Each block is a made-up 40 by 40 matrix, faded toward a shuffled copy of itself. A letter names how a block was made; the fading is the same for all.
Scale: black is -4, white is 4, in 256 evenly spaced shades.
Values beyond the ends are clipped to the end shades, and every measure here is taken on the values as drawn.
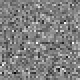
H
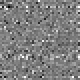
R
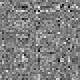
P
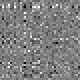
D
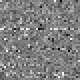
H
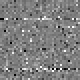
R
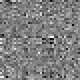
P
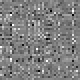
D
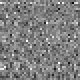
R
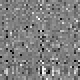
D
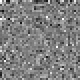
P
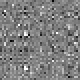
D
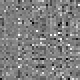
D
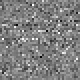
H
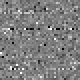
H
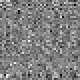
P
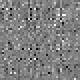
D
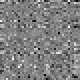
D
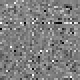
R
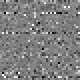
R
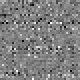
R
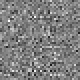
P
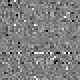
R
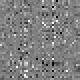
D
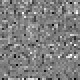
R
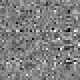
P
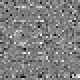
R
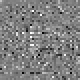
R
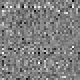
P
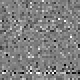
R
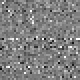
H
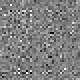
P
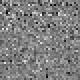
H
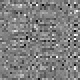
D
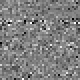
H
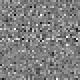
H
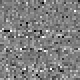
H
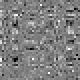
D
